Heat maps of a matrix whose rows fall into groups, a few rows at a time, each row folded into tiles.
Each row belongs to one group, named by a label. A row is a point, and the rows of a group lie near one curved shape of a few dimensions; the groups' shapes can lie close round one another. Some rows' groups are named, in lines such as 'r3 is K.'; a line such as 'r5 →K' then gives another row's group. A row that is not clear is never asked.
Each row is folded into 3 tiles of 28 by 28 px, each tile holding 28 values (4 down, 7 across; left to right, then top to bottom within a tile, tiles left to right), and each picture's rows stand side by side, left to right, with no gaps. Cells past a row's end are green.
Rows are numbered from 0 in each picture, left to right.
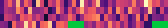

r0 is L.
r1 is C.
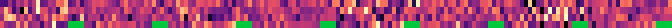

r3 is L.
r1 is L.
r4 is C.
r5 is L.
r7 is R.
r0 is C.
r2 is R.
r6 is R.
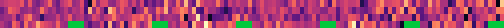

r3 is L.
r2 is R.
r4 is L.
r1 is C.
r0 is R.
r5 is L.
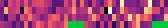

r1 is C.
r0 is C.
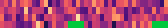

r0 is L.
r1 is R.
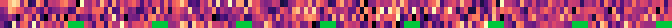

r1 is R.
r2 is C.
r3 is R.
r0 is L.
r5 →C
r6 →R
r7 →R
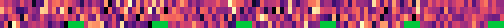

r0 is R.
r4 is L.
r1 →L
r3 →C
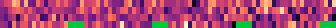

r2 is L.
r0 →L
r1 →L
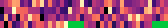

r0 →R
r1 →C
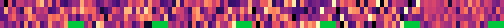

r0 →C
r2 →C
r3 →R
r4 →R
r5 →R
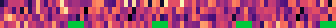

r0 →C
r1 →C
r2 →L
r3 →L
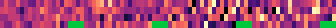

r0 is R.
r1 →L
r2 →L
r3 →C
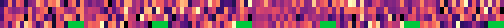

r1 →L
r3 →C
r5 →L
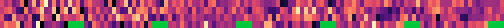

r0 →L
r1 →R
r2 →L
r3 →R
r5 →R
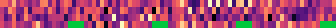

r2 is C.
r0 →L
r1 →R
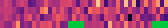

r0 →R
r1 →C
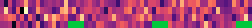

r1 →R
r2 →L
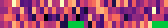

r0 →C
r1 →R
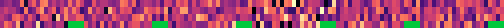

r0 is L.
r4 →L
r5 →L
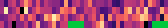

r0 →C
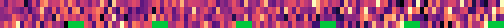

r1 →R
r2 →L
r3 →C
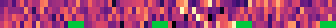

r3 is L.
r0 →L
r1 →R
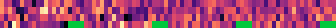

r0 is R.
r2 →L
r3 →L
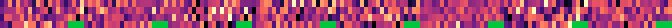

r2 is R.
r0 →L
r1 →R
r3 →C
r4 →R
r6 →C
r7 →R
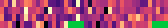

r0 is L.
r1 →C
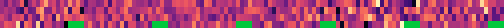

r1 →L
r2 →L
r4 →R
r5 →C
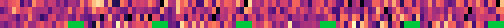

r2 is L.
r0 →R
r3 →L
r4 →L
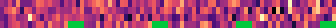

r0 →R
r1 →L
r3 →C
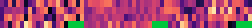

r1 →L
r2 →R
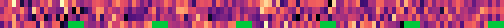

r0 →C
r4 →L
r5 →C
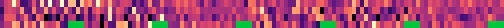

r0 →C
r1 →L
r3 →R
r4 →R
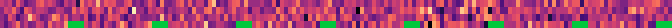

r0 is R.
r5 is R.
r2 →L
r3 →L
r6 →C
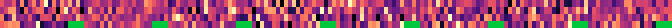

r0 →L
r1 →C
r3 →R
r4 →L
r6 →C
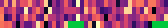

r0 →L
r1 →R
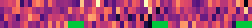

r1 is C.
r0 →R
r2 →L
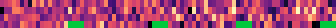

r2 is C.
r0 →R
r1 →L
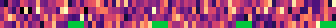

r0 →C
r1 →R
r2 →C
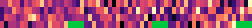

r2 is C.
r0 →R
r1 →R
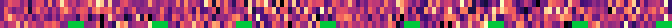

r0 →C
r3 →R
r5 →C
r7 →L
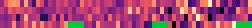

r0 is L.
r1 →R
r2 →R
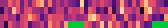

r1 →C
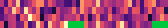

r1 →L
